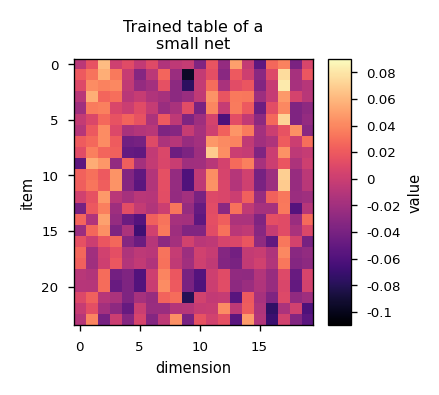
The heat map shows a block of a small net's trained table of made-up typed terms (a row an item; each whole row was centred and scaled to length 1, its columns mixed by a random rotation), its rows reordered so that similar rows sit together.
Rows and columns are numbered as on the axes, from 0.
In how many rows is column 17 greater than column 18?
22
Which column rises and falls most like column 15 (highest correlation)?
8
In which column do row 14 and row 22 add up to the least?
4
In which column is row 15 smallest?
5
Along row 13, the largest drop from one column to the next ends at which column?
18
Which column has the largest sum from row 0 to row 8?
17
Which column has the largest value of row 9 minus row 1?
9
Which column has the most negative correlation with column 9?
7
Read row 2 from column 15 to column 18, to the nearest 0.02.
-0.04 0 0.08 -0.02
